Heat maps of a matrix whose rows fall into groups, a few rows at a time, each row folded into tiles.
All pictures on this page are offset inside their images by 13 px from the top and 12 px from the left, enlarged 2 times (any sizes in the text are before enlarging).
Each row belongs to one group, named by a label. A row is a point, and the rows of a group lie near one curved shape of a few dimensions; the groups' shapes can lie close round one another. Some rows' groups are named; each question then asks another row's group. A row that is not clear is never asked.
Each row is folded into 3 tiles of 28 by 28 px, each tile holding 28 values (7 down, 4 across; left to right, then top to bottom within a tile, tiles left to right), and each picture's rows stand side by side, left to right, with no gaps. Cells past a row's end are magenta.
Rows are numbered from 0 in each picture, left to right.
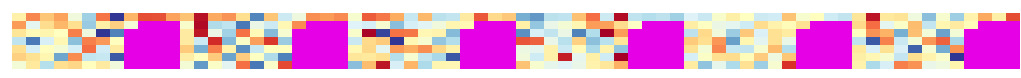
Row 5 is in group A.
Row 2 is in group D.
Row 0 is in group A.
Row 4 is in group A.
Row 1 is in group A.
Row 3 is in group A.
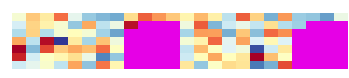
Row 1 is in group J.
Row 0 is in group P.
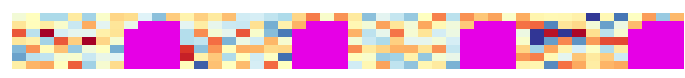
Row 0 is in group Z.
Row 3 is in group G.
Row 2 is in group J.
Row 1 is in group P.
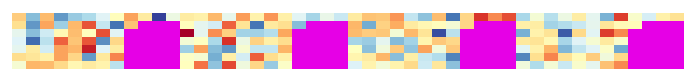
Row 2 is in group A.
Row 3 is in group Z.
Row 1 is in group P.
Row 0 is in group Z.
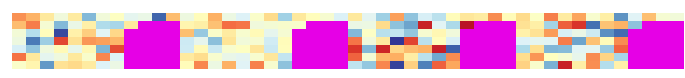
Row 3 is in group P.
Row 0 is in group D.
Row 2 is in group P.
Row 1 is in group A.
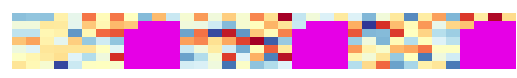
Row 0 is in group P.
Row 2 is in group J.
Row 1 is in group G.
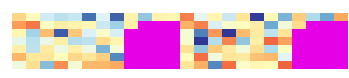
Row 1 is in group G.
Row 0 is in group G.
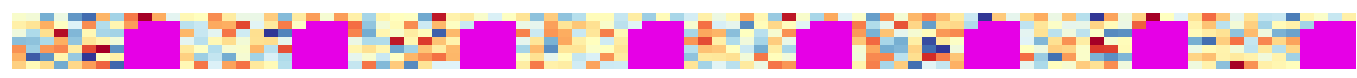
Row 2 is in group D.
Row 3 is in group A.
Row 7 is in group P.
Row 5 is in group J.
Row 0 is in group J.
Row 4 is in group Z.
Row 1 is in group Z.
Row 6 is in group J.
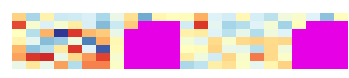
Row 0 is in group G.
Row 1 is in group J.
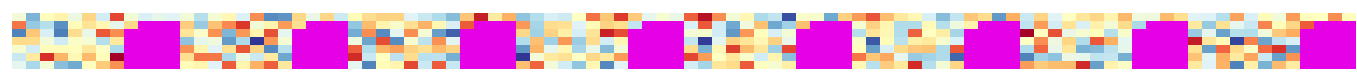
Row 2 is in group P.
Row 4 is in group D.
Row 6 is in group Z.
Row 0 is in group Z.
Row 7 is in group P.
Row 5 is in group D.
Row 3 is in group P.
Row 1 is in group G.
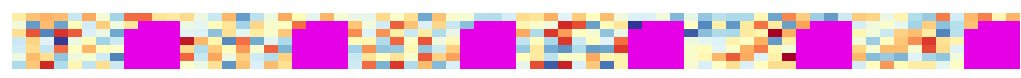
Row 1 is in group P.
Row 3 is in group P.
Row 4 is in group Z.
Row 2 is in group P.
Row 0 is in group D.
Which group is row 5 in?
J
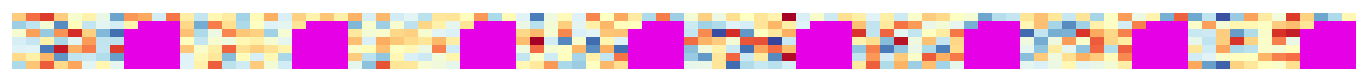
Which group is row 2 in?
J
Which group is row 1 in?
J
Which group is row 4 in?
G
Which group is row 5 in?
P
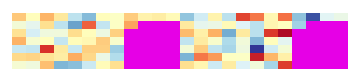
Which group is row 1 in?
J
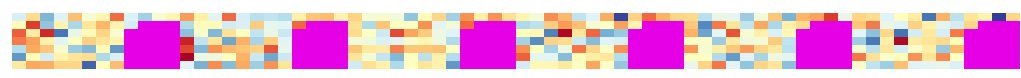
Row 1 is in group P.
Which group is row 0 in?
Z
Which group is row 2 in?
J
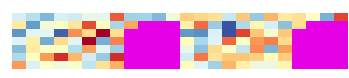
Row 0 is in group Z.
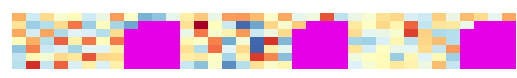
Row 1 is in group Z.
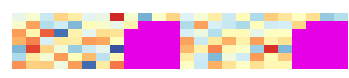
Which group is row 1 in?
J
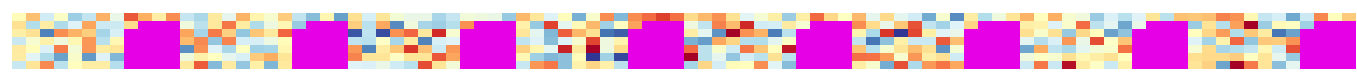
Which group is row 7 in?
P
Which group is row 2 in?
Z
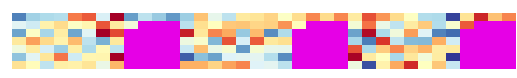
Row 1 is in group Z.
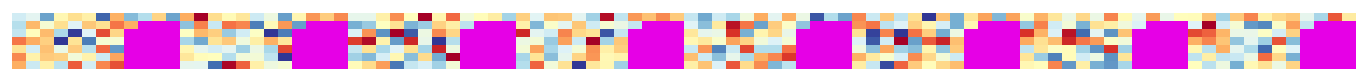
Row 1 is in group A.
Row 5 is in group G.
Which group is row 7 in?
Z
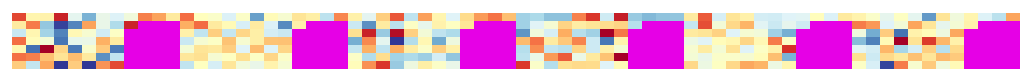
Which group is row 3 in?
A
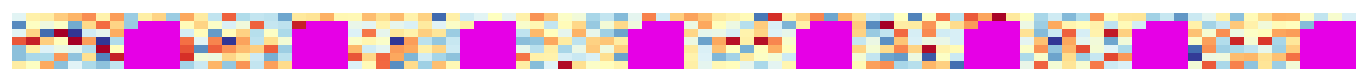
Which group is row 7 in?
P
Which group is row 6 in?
A
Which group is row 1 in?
P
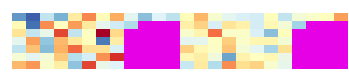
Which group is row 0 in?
A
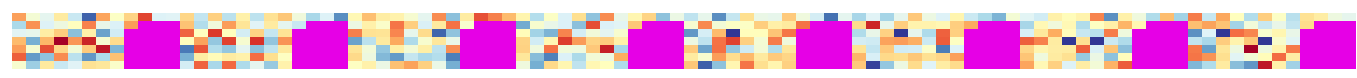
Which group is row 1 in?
P
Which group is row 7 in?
Z
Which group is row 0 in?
J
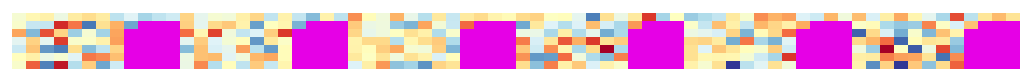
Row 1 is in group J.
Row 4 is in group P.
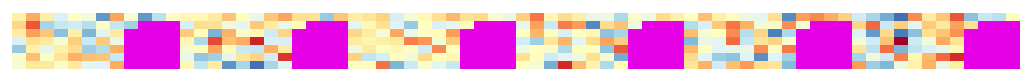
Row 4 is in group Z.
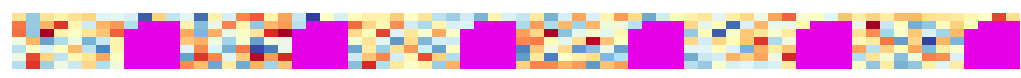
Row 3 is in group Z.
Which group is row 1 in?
J
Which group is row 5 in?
Z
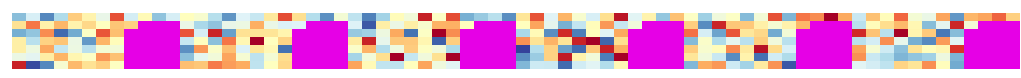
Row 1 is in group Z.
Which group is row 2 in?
A
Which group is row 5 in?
Z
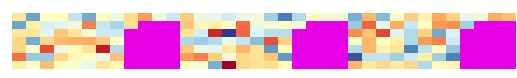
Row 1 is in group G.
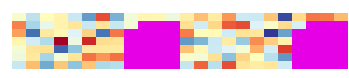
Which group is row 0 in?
D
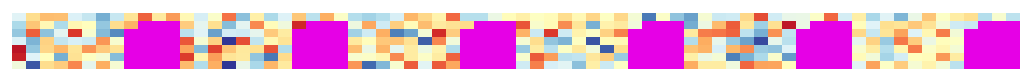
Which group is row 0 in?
P
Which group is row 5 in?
A
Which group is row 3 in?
J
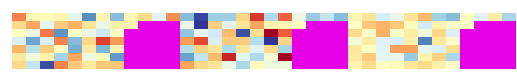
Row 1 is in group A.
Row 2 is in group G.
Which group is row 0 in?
G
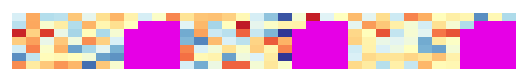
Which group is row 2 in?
J
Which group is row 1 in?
P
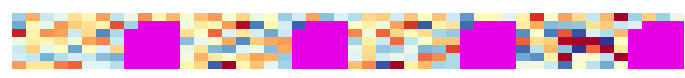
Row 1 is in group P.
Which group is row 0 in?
Z
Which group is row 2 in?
P
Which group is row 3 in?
G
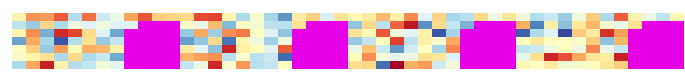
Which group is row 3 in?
Z
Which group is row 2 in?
P
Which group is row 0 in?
D
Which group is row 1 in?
D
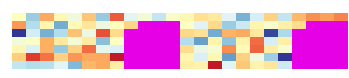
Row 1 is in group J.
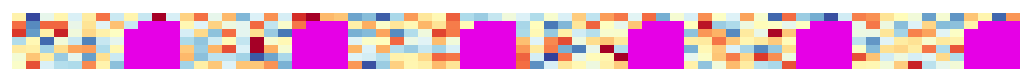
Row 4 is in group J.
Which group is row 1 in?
J
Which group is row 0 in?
J
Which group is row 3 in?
J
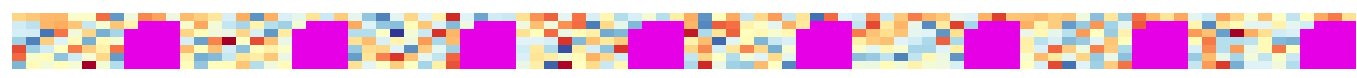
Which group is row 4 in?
J
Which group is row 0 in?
Z
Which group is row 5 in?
Z
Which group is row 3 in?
P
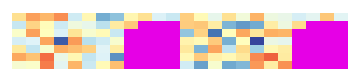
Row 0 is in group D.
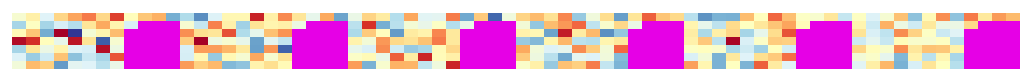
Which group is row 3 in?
Z
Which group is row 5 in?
J
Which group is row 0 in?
G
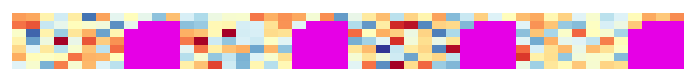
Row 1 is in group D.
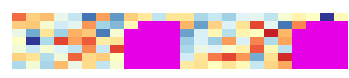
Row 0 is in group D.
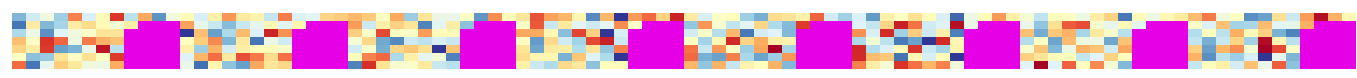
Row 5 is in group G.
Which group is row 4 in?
J
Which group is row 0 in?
J
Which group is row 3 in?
A
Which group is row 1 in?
Z
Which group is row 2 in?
J
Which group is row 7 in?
J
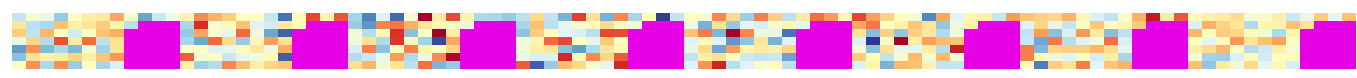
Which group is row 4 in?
D
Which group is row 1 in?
P
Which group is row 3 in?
J
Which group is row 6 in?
P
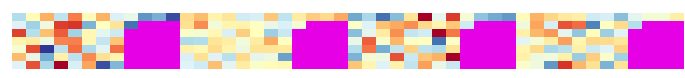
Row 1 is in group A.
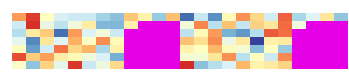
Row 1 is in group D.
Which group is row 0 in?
D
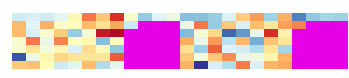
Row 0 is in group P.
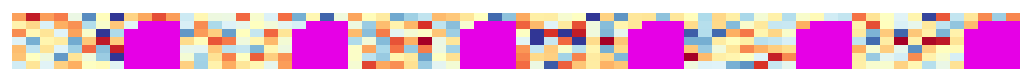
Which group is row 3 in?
G
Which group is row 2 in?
Z
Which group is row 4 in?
Z
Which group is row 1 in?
J
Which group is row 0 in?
A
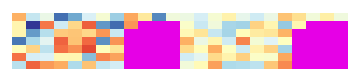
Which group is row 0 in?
Z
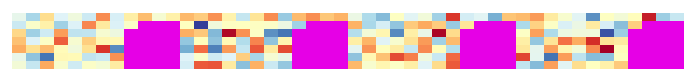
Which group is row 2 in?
Z
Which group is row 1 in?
D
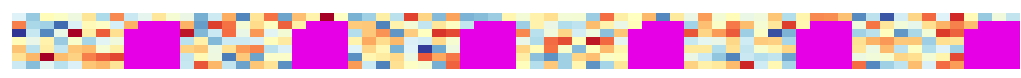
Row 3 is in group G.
